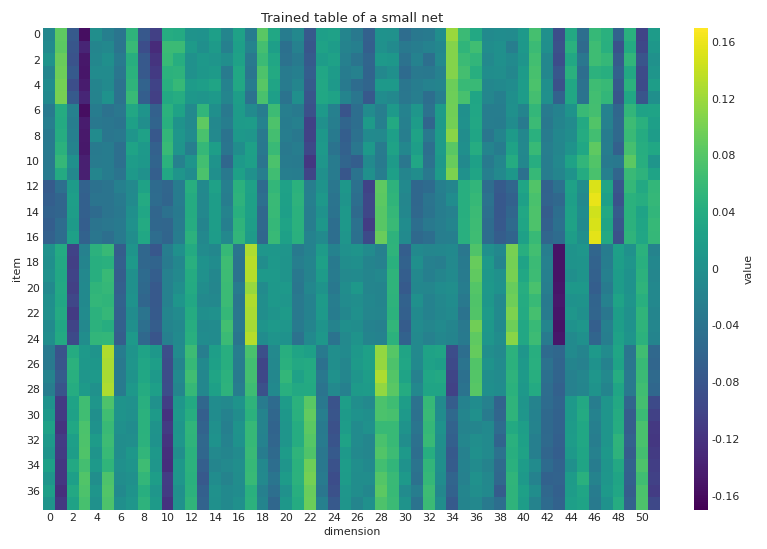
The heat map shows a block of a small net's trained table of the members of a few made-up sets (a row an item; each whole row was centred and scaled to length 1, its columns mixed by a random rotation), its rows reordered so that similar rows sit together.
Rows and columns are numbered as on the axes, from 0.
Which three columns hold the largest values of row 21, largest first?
17, 39, 36
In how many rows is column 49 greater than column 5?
17
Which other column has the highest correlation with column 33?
27
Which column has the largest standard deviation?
3
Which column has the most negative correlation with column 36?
6
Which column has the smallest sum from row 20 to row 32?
43
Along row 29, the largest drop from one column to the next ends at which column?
51
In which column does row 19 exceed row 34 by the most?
1
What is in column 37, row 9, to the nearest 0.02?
-0.02
